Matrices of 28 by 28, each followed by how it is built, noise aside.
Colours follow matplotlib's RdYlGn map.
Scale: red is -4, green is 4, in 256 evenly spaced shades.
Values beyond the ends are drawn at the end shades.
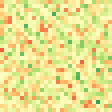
Toeplitz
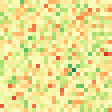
Hankel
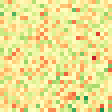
Hankel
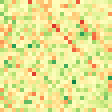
Toeplitz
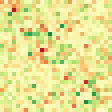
banded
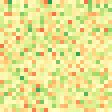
repeating columns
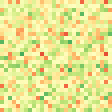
repeating columns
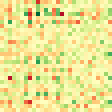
low rank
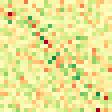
banded
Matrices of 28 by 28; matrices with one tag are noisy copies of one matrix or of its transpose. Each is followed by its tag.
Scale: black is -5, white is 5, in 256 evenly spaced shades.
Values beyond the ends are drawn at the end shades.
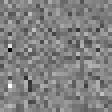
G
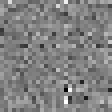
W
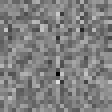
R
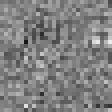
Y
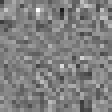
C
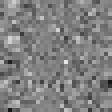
C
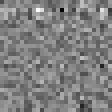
C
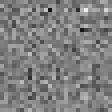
G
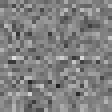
R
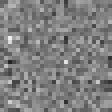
C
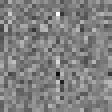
R
